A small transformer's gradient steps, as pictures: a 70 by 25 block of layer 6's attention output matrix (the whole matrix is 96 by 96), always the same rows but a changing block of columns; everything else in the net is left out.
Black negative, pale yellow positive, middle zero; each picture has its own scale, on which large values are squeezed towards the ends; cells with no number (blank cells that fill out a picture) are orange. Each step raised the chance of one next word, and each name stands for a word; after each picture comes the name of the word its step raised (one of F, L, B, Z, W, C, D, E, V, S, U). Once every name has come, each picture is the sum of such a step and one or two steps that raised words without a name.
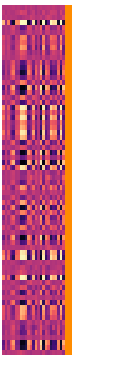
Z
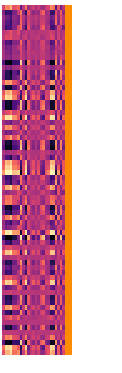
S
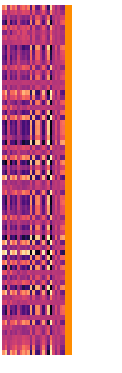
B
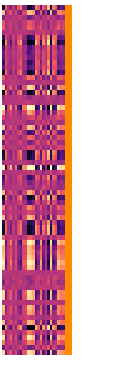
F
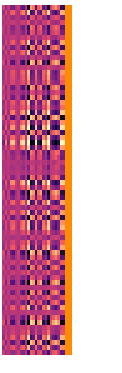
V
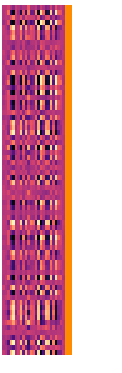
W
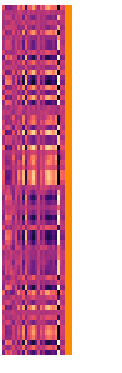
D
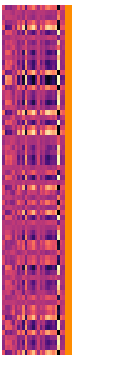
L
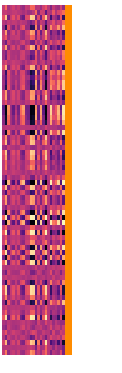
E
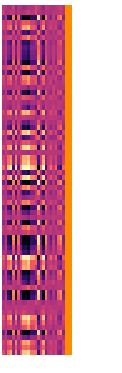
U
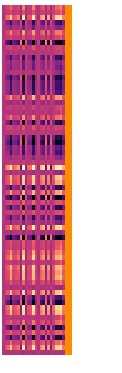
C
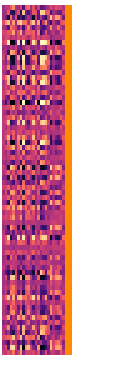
C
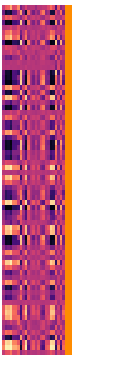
C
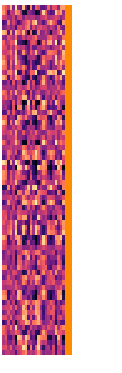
F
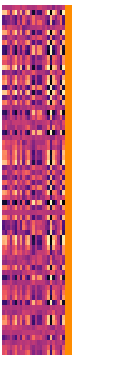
Z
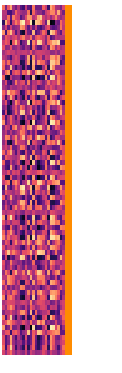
U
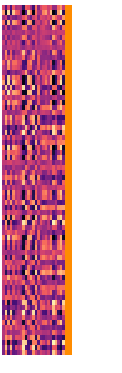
W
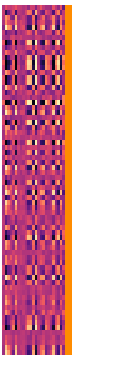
L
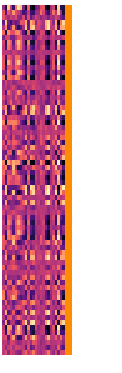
F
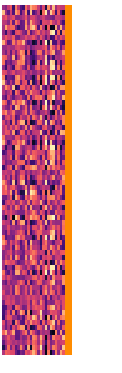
L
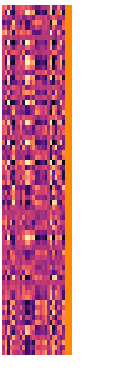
W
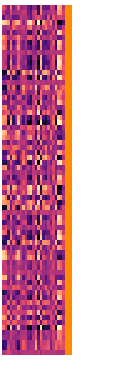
Z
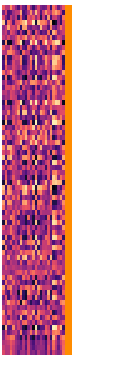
E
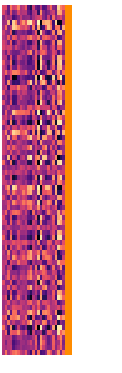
L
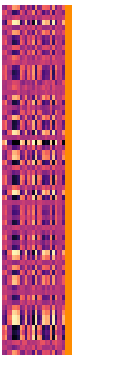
V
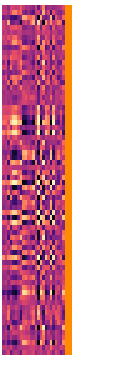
E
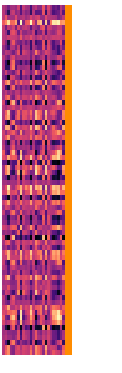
S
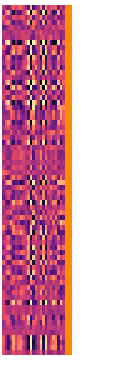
E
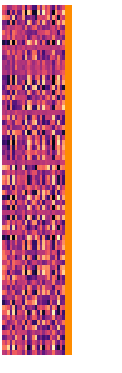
C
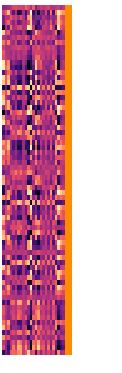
L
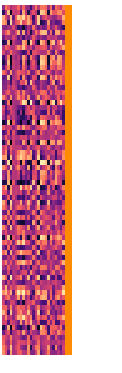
E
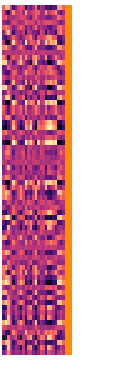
V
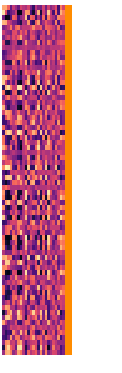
U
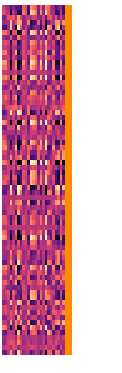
L
